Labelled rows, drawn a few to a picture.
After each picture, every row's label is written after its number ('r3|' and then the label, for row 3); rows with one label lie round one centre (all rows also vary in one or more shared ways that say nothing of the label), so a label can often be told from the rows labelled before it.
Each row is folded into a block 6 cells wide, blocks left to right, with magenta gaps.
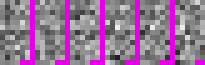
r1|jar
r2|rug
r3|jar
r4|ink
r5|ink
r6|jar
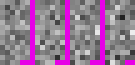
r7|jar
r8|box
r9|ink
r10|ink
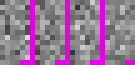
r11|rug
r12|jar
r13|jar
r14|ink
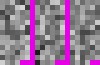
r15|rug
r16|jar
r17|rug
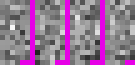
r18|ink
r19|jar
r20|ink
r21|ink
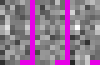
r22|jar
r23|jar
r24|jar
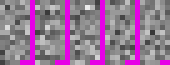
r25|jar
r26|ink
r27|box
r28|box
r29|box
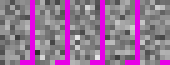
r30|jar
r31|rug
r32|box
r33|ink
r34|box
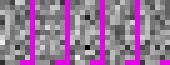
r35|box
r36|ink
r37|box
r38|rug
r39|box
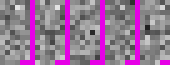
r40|box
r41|rug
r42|ink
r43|box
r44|rug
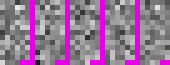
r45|ink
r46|jar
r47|jar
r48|rug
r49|box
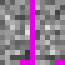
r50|ink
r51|ink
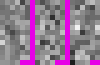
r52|rug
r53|box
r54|jar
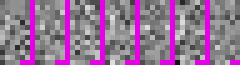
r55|box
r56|jar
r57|box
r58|box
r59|jar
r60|box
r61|box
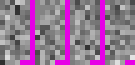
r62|rug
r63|rug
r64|box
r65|box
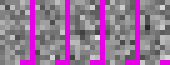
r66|jar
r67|jar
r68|rug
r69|ink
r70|rug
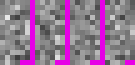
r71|ink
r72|rug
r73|box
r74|ink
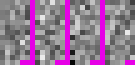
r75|rug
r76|rug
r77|jar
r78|box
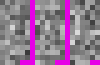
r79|ink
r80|ink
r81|box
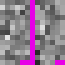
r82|ink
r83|jar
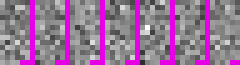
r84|box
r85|jar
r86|rug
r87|box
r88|jar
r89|box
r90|box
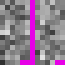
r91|jar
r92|rug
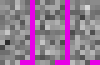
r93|box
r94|ink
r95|ink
